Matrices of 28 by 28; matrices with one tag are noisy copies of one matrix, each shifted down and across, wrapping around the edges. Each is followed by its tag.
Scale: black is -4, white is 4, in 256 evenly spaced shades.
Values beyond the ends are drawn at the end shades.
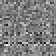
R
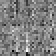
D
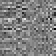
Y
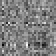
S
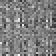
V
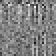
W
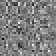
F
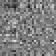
S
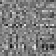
S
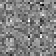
F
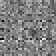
R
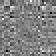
Y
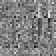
D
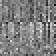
W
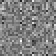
F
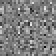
F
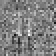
D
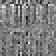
W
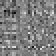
S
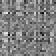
V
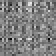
V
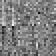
D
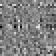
S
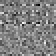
R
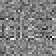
R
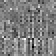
W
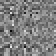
F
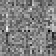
D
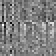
W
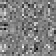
F
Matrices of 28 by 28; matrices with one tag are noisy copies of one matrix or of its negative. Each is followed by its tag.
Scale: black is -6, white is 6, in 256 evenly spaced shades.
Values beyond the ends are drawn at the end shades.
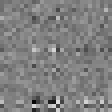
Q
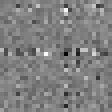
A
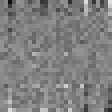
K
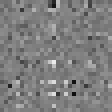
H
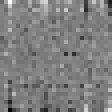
K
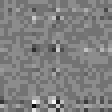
Q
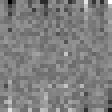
K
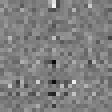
H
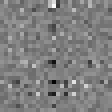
H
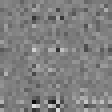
Q
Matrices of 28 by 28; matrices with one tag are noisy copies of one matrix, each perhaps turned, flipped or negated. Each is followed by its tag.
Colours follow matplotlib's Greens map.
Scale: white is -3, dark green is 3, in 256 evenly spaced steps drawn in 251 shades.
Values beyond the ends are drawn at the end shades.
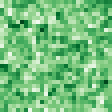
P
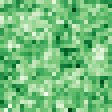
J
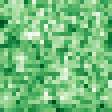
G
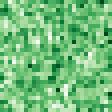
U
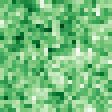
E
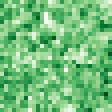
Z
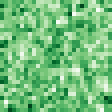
U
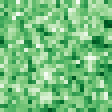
G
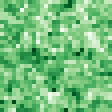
E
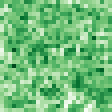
G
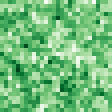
E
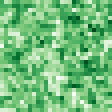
E
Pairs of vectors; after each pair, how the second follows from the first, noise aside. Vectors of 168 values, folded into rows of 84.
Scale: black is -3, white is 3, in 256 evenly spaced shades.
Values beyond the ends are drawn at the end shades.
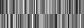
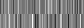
partly zeroed.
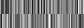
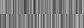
reversed, negated, shrunk.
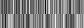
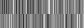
partly zeroed.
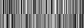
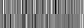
negated, partly zeroed.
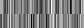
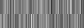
negated, shrunk.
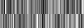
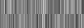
negated, shrunk.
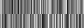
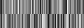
negated.
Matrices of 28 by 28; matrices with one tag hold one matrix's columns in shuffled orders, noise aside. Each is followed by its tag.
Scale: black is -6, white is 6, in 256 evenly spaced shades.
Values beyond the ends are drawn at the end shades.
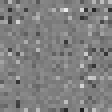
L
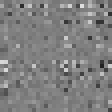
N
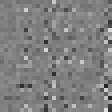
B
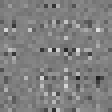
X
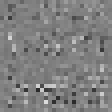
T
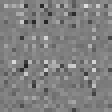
N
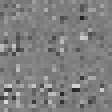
T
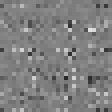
X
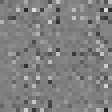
L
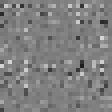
N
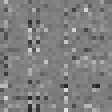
B
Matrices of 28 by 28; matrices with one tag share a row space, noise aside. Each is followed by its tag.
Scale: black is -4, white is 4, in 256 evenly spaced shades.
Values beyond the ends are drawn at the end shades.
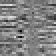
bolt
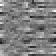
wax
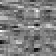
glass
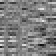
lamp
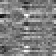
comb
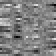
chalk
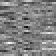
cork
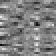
glass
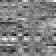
bolt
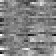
wax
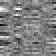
chalk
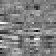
glass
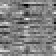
comb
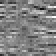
lamp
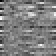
wax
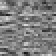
cork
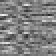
cork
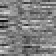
cork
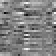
comb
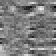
wax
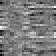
wax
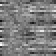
wax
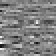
glass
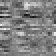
comb
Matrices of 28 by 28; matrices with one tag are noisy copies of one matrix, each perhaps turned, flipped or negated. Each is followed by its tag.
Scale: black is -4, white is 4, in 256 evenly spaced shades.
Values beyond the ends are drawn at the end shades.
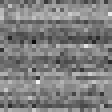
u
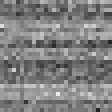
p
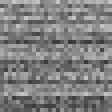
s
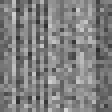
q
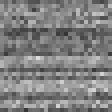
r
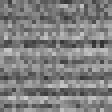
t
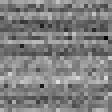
r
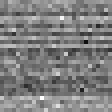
q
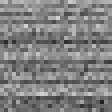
s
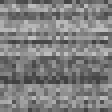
r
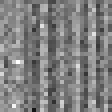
t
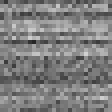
r
